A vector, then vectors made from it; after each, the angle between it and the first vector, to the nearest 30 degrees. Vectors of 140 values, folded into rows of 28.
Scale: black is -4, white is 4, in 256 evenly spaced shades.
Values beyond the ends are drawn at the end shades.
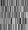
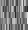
60 degrees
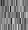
30 degrees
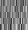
60 degrees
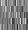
150 degrees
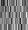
30 degrees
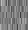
150 degrees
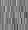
150 degrees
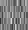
120 degrees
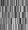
30 degrees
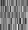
30 degrees
